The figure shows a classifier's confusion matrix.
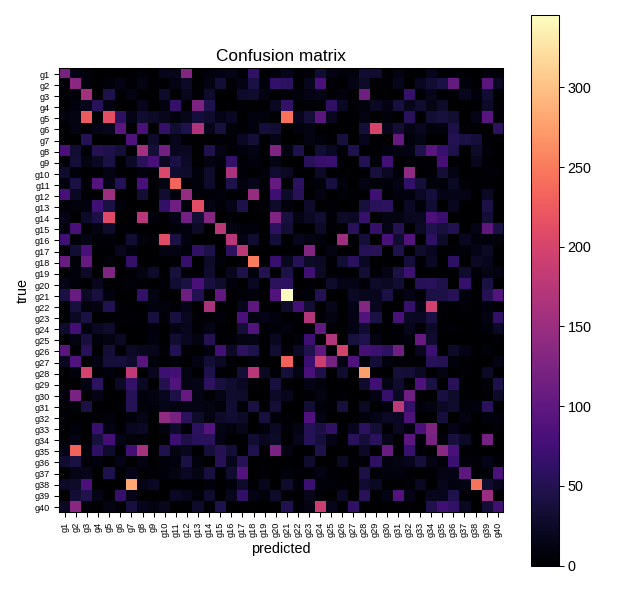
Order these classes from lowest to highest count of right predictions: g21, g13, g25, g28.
g25, g13, g28, g21
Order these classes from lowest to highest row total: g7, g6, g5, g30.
g7, g30, g6, g5
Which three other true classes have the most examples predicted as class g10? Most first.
g16, g32, g8
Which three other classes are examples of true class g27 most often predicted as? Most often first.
g21, g24, g25
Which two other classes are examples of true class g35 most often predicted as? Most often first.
g2, g8
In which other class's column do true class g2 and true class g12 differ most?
g5
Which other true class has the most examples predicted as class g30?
g35
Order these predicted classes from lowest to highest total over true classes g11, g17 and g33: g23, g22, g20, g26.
g26, g22, g20, g23
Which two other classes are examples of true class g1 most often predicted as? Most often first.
g12, g18
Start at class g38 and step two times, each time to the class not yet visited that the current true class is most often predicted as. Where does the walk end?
g31
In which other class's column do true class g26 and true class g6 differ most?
g13
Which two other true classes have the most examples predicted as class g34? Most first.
g22, g33
